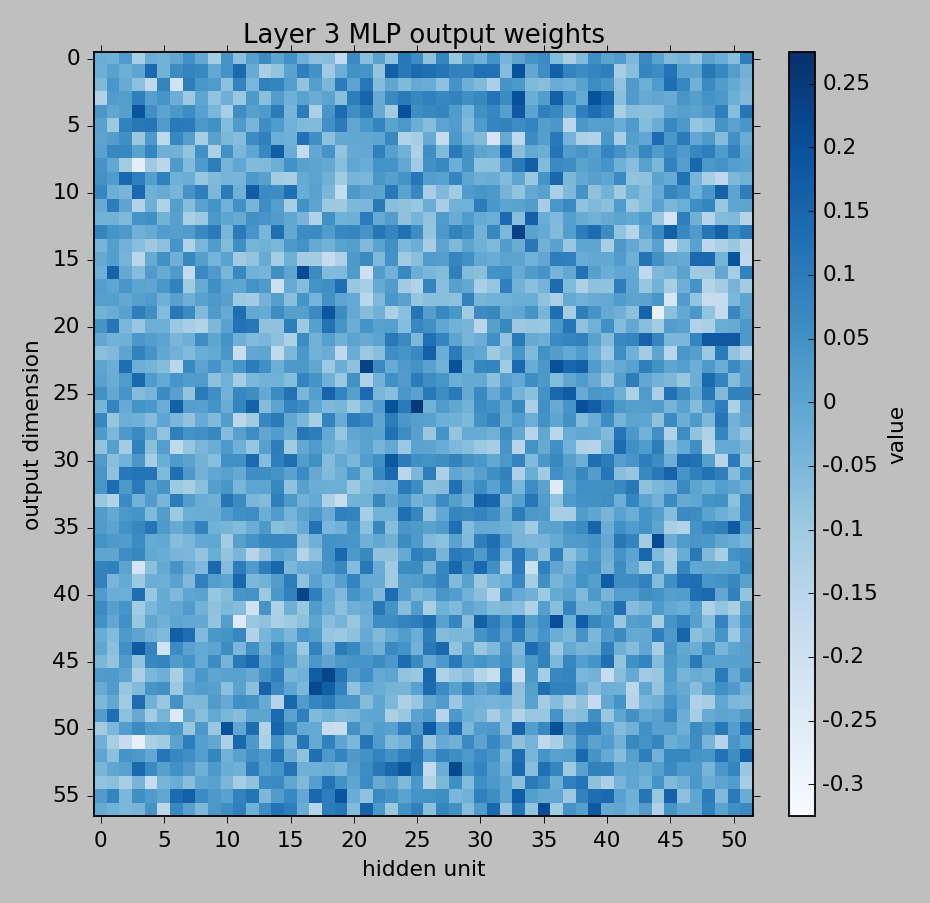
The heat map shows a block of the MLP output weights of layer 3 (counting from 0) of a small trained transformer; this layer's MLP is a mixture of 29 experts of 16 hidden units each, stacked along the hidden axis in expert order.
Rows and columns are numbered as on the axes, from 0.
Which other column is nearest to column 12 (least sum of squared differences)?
15
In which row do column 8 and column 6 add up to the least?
49
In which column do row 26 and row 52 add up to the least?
34
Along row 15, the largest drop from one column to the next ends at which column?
51
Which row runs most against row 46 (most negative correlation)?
53
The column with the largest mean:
28
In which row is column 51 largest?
52
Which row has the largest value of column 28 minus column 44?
19
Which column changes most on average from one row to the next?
3
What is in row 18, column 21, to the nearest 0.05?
-0.15
